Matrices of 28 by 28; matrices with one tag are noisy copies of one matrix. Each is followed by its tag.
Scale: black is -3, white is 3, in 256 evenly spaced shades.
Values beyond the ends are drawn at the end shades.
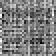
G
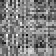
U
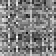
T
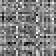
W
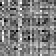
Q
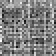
G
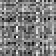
W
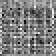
G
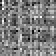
Q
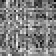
U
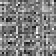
W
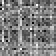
Q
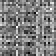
W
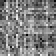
U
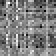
U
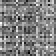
W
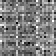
W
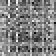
T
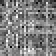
U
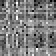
U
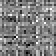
W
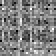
Q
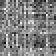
U
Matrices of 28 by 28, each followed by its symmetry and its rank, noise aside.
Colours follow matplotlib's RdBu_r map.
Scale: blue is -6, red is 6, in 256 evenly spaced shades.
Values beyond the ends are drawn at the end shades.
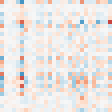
no symmetry, rank two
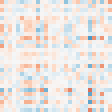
no symmetry, rank two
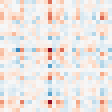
no symmetry, rank two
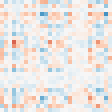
antisymmetric, rank two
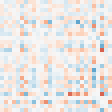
antisymmetric, rank two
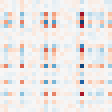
no symmetry, rank one
